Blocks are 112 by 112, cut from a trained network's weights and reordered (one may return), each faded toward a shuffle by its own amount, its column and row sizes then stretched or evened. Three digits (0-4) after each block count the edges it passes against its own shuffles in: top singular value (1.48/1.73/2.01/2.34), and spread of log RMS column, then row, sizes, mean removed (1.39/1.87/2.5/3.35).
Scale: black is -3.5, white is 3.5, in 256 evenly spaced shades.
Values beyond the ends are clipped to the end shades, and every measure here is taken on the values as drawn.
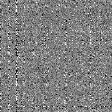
1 3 1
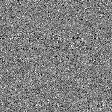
1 0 1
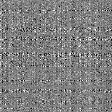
3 2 4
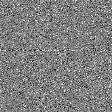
0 1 2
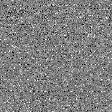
0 0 3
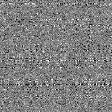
3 1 3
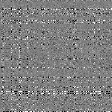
3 3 4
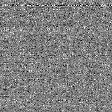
1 0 2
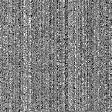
4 3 0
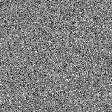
0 0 0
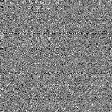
3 1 2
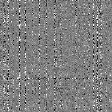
2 4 1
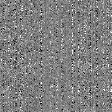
0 4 1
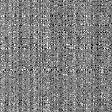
4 1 4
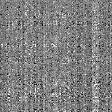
3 2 3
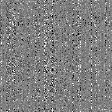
0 4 2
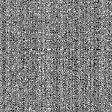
3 0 3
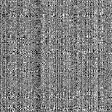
4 2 3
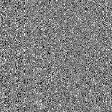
1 3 0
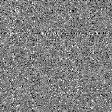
1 1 1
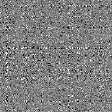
2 3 3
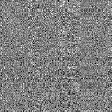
4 3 0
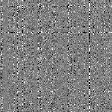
2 4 2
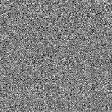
3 0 2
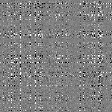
3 4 4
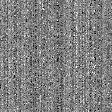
3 3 1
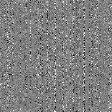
0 4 1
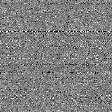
2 0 3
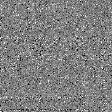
0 2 2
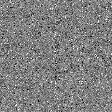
0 1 0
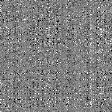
1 3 3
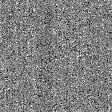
0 0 0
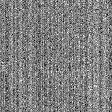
4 1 0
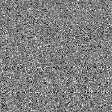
1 1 2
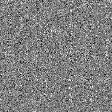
0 2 1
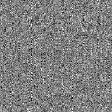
2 3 0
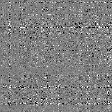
1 3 4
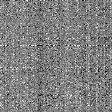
2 1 3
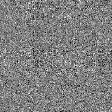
2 1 2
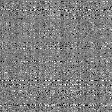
2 0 4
